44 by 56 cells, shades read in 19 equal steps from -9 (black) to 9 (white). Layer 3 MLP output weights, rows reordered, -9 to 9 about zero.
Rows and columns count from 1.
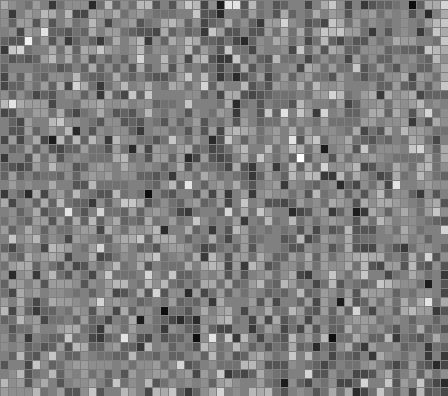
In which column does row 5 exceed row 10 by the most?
4
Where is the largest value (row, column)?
18, 38
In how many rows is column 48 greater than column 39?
25
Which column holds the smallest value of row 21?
43
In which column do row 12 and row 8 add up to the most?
2
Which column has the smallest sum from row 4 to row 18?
28
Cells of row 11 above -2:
36
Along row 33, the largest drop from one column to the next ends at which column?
21
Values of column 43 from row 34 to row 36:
-7 2 -1
